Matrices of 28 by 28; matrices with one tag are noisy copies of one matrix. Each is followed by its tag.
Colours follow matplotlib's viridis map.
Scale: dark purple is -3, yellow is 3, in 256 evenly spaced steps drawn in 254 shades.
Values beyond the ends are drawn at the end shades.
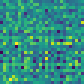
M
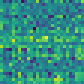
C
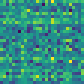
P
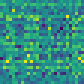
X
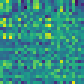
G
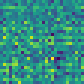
M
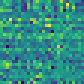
G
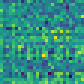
C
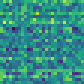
P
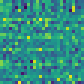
G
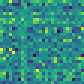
P
